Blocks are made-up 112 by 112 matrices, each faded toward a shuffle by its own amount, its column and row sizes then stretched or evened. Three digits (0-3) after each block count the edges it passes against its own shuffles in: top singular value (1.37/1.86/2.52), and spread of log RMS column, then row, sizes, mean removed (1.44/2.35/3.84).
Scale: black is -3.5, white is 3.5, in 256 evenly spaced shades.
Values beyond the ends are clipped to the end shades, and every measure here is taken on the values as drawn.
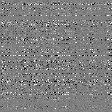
1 2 3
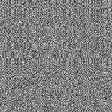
3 0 1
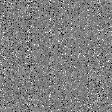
0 2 0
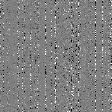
2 3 0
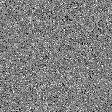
1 0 0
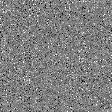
1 1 0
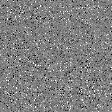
0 1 1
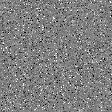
1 1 0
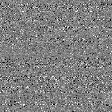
2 0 2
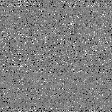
1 1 2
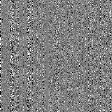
1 3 0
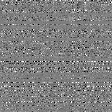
1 1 3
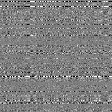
3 0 3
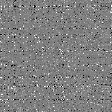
2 1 2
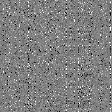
2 2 0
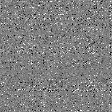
0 1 2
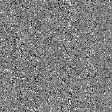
0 2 1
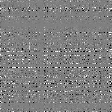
1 2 3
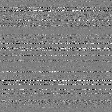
2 0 3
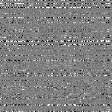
3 1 3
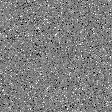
0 0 0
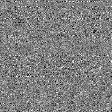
1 1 2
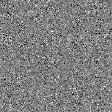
1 1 1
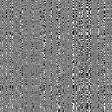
3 3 1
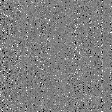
0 2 0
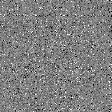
1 1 1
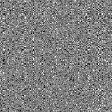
3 2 1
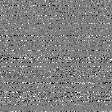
1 0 3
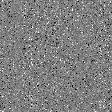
0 1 0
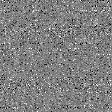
1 1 2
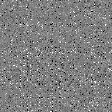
1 2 1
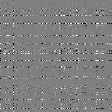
3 2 3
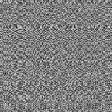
3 1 2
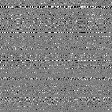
3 0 3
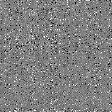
1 2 2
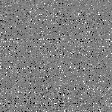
0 1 2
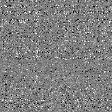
1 1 2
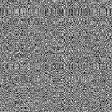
3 2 0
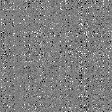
1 2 2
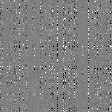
2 3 2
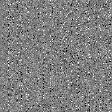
0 2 0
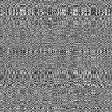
3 0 3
